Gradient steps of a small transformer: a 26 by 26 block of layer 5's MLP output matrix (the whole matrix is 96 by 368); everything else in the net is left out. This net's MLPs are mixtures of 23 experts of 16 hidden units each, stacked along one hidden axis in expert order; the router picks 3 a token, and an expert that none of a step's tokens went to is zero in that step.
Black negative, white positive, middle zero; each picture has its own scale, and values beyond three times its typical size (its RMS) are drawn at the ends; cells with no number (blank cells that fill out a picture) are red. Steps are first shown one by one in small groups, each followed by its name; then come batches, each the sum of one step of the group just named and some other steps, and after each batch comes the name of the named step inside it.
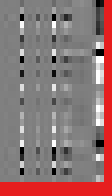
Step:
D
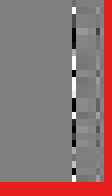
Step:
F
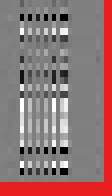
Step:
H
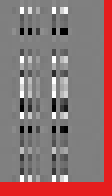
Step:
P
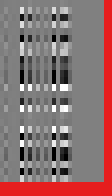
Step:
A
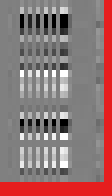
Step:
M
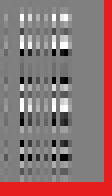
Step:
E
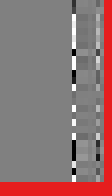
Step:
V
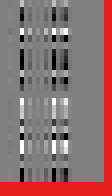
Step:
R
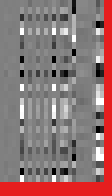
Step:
H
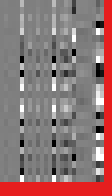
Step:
E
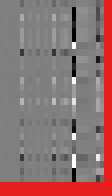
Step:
E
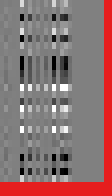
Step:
A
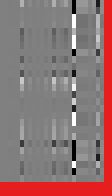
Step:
V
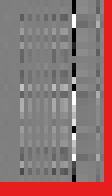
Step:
H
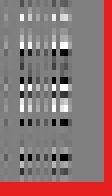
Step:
E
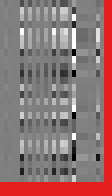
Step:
V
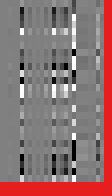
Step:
V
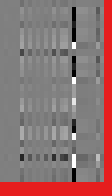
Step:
E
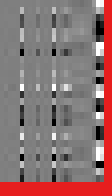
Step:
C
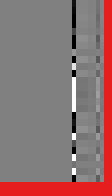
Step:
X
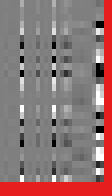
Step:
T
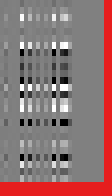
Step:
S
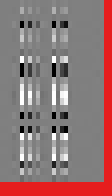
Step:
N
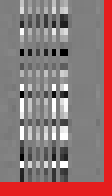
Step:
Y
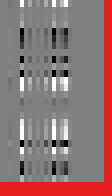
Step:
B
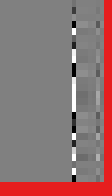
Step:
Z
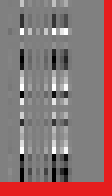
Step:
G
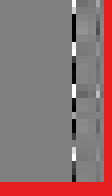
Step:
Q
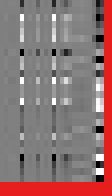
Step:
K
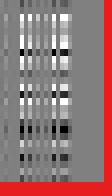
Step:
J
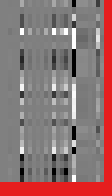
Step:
G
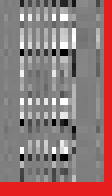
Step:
J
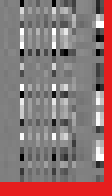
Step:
Y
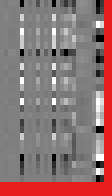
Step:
K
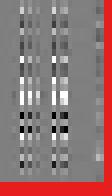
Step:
N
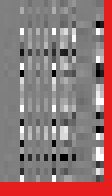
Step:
T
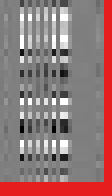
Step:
J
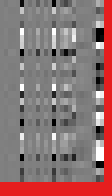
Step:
C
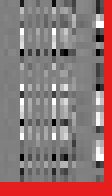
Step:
Y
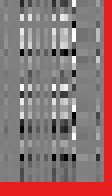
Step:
J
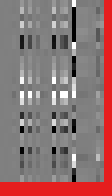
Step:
Q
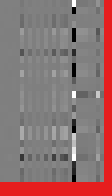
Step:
Q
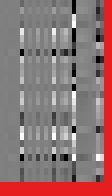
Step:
K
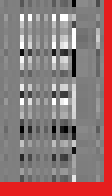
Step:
J
